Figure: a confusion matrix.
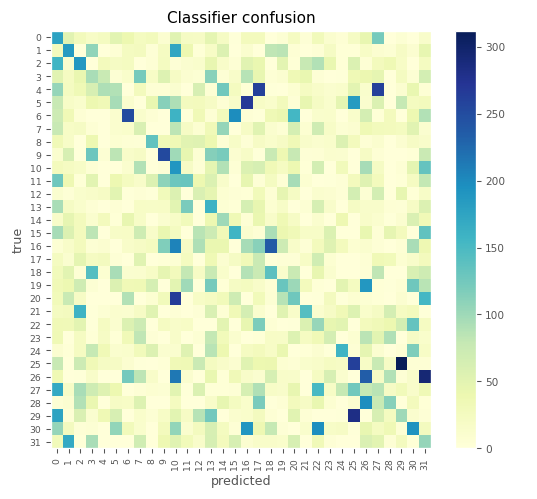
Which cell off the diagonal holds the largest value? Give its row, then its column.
25, 29
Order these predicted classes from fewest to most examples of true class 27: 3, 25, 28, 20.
28, 20, 3, 25
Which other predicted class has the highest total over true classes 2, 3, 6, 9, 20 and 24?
10
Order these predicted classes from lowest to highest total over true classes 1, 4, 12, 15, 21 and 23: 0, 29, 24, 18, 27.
24, 29, 18, 0, 27
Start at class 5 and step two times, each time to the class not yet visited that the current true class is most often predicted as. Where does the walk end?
18
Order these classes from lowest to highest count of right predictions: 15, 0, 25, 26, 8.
8, 15, 0, 26, 25
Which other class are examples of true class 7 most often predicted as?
14
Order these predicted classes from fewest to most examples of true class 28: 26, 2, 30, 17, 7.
30, 7, 2, 17, 26
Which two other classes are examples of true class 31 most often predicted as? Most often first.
1, 3
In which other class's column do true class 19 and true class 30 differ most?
22
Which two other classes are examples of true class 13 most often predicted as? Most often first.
11, 0
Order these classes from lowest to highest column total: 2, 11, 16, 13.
11, 2, 16, 13
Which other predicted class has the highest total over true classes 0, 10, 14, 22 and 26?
31
